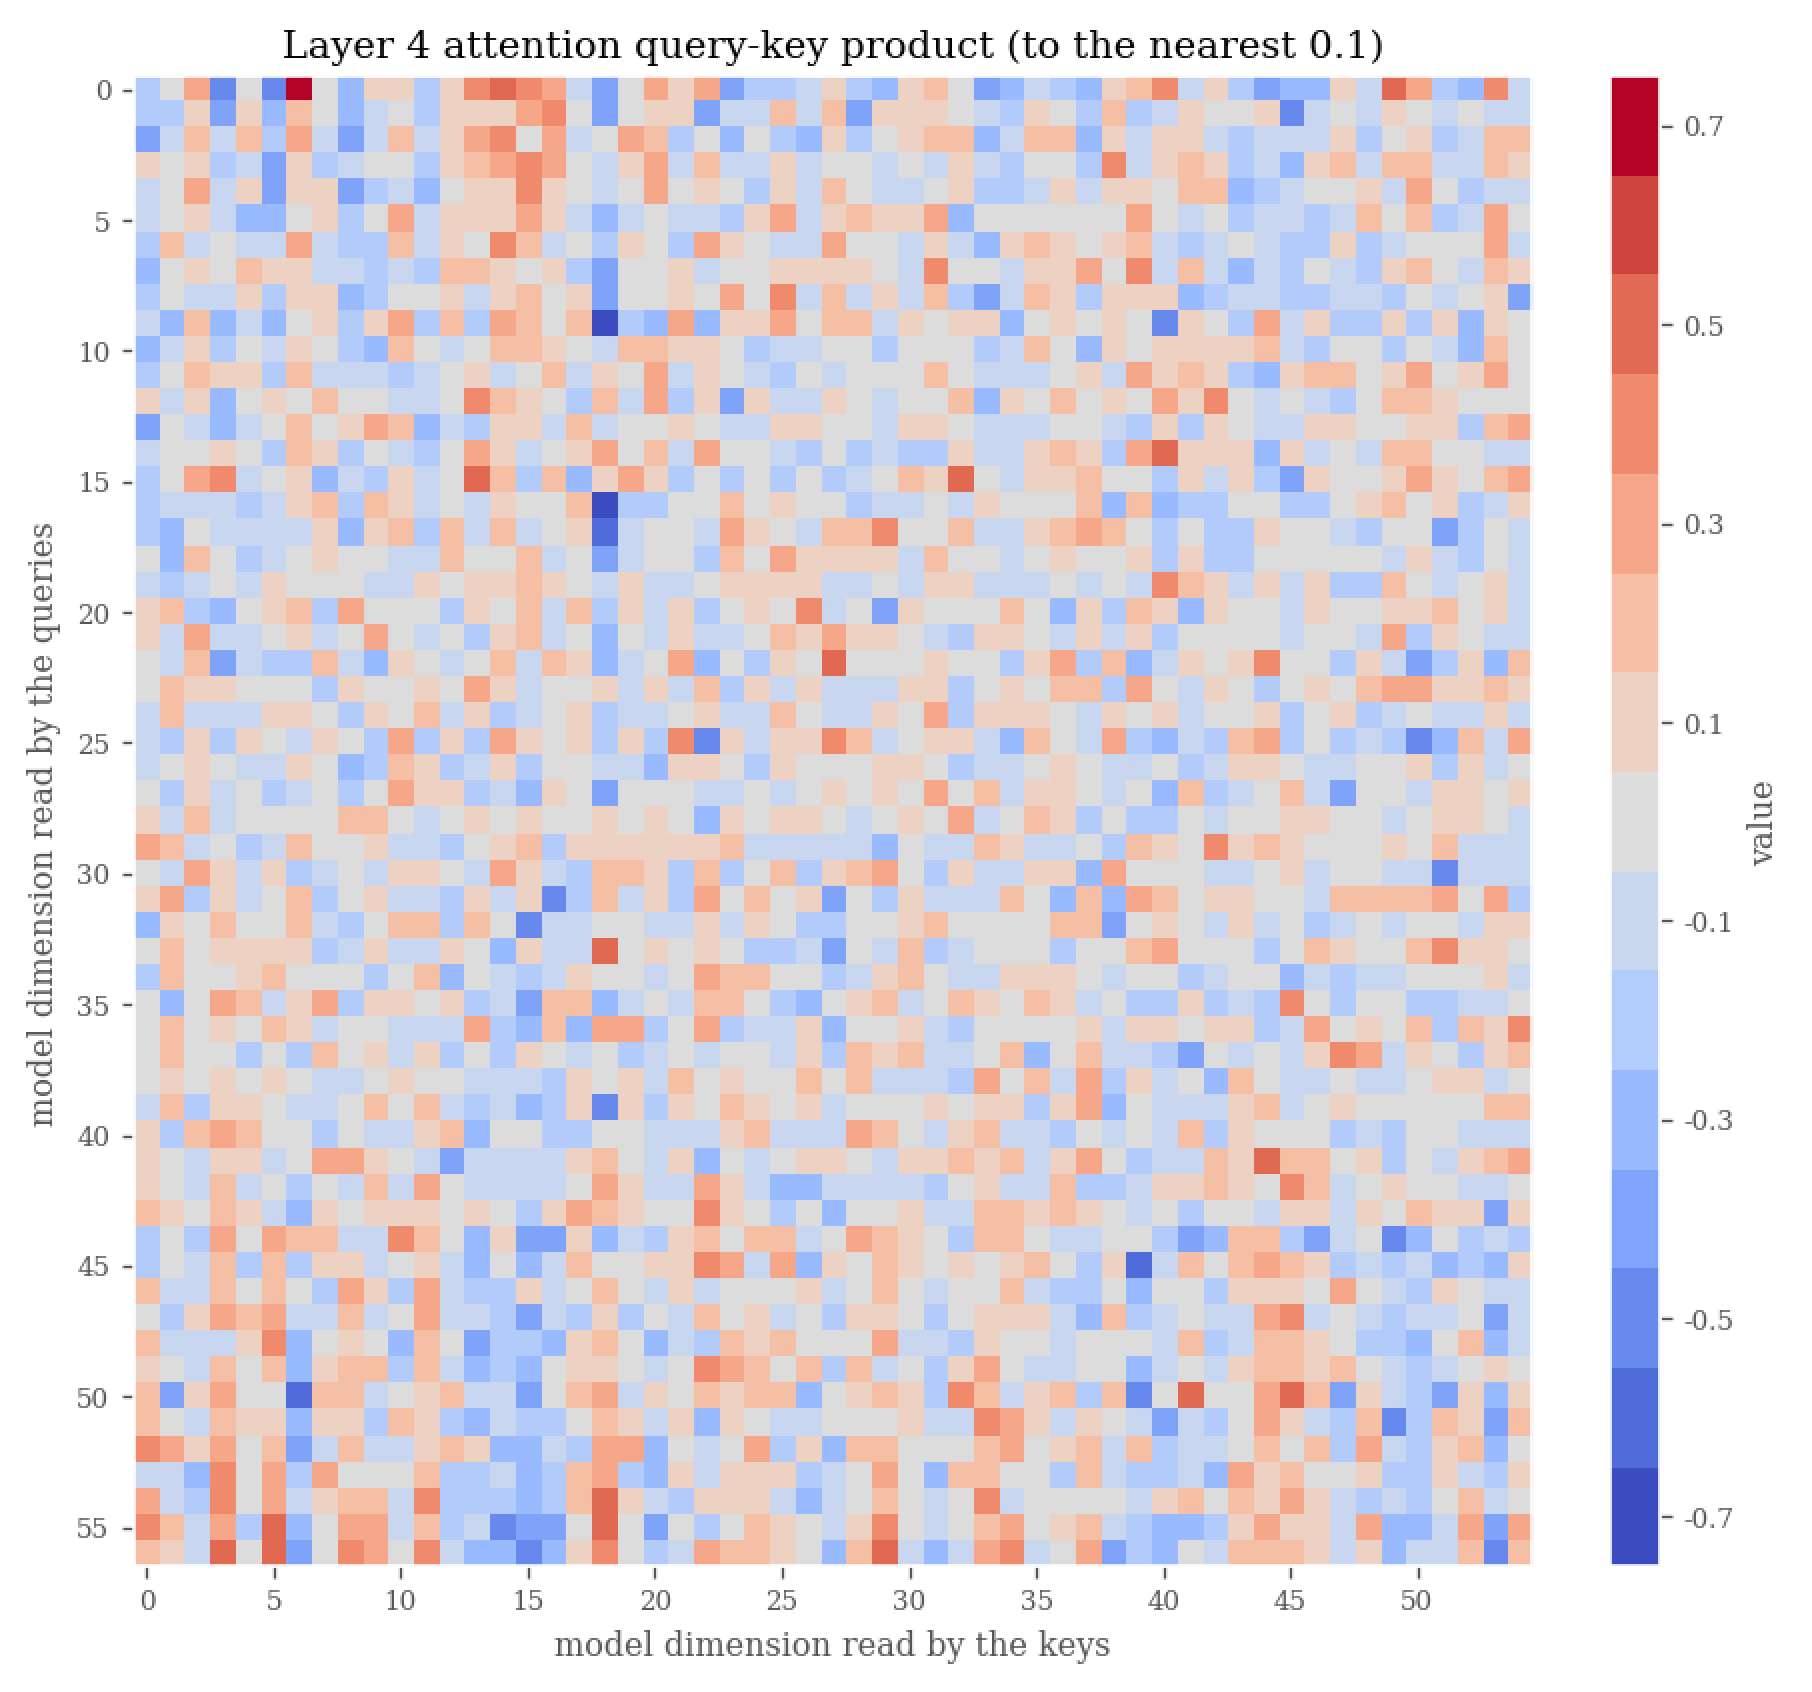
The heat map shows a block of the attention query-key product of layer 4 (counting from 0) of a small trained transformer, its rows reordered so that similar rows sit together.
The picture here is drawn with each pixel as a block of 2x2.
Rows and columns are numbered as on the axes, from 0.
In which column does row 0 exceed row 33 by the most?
14
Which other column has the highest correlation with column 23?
17
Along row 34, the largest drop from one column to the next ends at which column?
12
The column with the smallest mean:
15
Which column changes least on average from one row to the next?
30
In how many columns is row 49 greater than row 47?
25
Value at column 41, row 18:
0.1
